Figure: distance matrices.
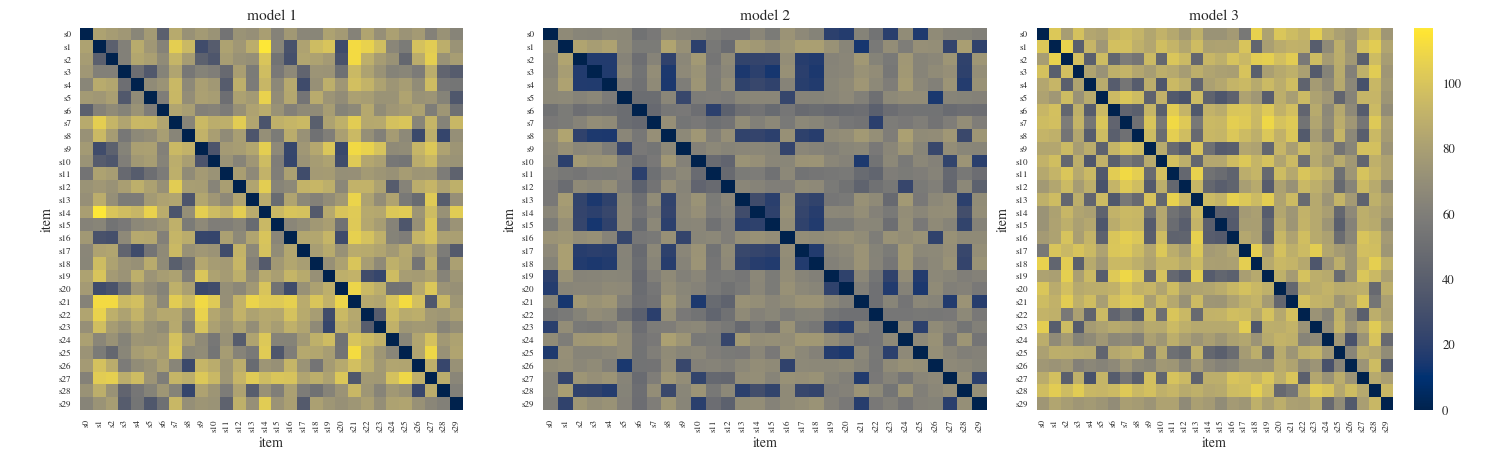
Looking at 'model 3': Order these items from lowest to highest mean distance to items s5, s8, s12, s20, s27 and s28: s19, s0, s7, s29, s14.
s14, s19, s29, s7, s0
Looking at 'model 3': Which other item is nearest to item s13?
s6
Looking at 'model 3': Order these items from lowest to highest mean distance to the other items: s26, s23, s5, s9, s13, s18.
s26, s5, s9, s13, s23, s18
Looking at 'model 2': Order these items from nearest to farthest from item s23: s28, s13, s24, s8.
s13, s28, s8, s24
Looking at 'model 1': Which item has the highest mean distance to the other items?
s21
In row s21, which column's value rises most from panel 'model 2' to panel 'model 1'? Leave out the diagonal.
s1
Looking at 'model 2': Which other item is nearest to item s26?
s5
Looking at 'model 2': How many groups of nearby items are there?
7
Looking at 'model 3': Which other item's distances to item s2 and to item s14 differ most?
s19
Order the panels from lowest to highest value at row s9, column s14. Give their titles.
model 3, model 2, model 1
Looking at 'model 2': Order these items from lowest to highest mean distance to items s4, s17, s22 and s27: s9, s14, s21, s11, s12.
s14, s11, s21, s12, s9
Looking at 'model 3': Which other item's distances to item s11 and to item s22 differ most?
s8
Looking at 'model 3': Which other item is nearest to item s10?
s4
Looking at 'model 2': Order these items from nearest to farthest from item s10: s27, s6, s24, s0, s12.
s27, s12, s6, s24, s0
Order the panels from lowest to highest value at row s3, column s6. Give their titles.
model 2, model 1, model 3
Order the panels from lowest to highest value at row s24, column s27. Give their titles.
model 2, model 3, model 1
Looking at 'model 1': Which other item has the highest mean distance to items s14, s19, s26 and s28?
s1
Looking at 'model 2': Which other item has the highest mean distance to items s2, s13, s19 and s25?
s1
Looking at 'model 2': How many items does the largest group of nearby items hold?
10
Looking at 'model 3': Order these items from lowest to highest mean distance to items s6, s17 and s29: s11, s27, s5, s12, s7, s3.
s27, s7, s12, s5, s3, s11
